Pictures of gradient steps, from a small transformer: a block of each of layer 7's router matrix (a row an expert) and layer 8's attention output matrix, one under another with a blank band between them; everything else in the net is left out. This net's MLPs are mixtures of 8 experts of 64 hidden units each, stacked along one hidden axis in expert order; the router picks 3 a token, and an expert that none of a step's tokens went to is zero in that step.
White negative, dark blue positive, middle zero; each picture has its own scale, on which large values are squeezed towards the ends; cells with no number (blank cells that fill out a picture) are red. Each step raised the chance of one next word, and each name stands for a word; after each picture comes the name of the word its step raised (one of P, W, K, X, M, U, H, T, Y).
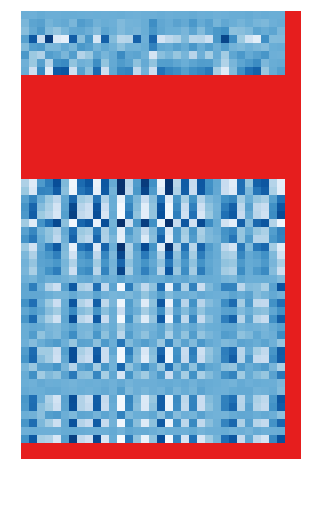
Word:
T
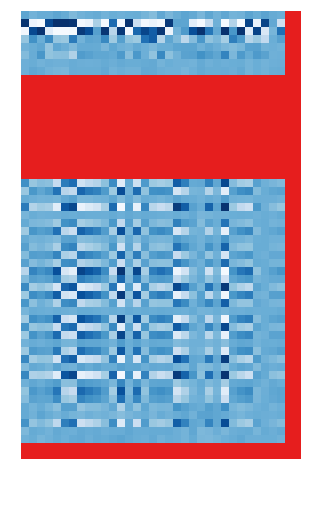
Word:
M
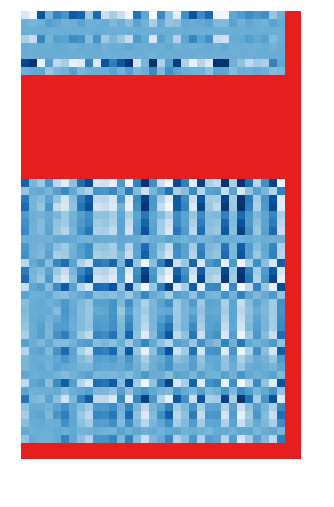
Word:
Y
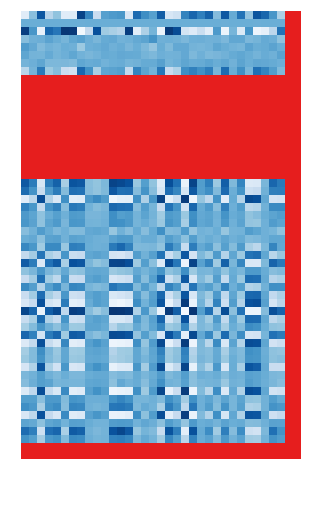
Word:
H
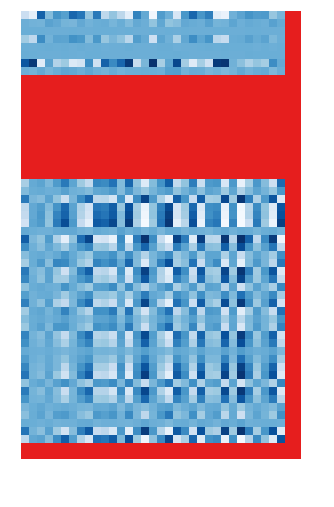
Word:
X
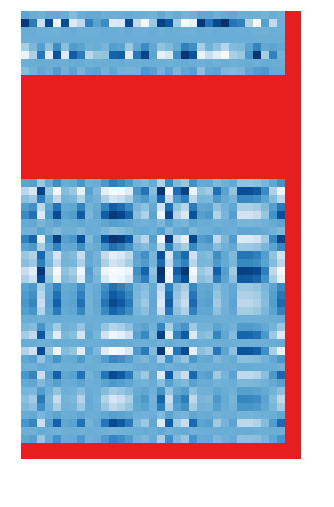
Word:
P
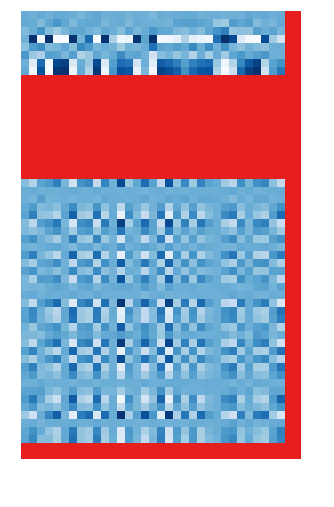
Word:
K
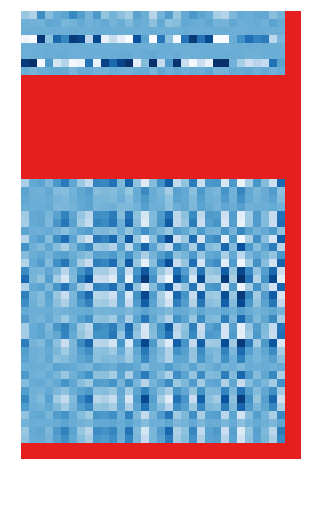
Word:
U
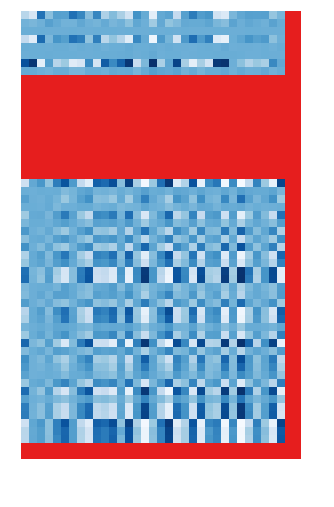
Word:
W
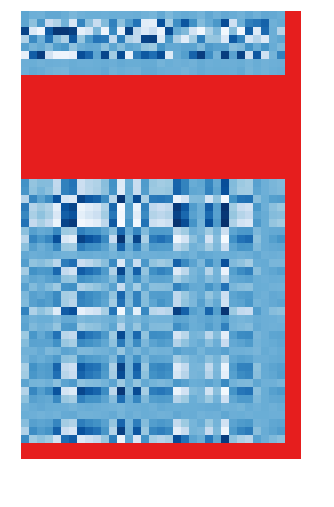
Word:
X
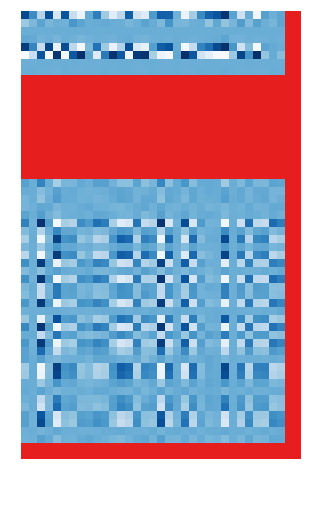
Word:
K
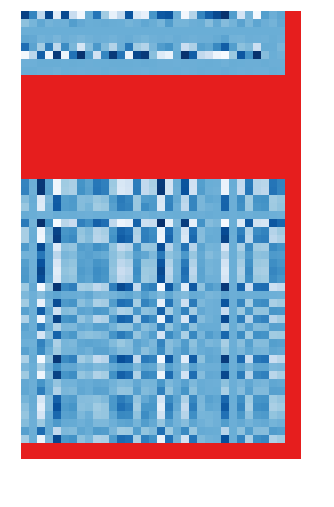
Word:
T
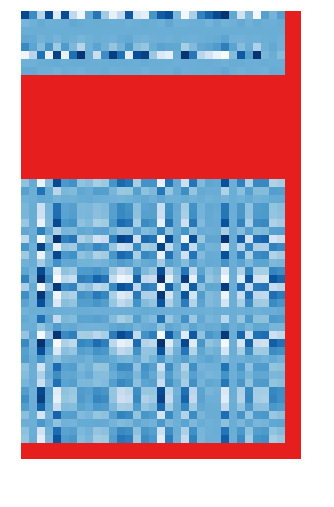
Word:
U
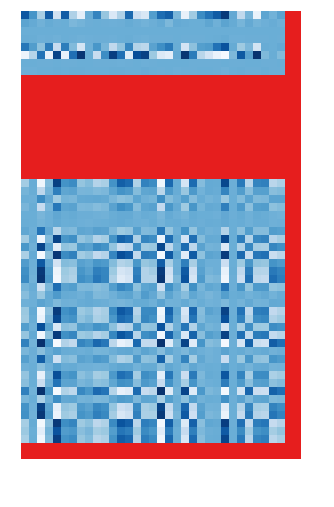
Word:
W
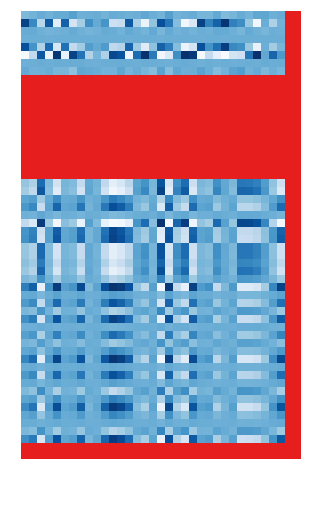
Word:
T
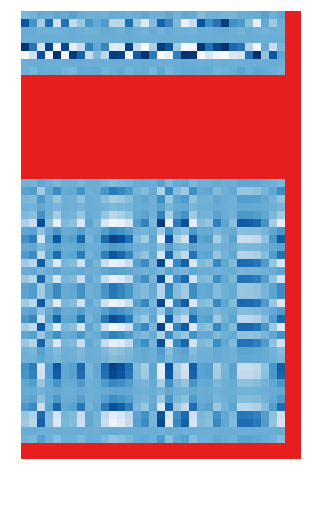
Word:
K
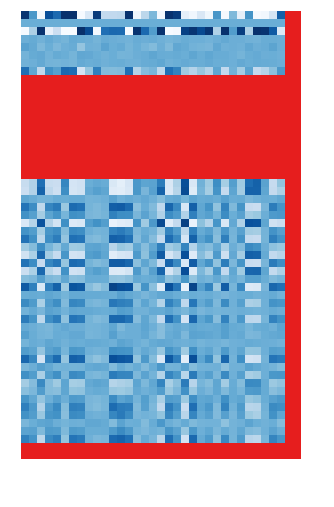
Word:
T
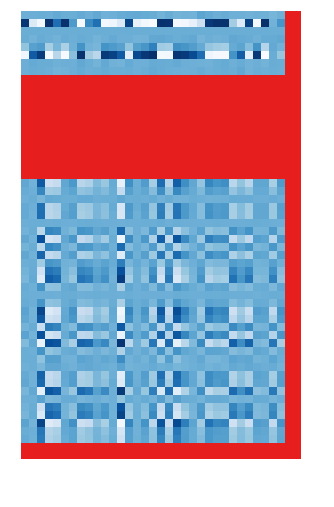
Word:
W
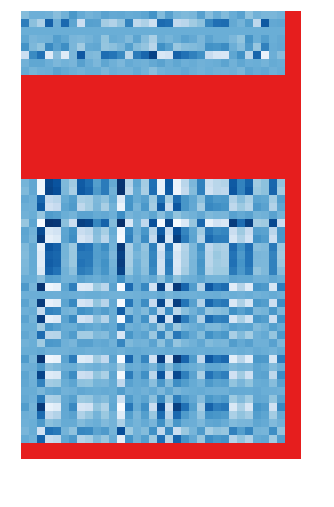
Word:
T
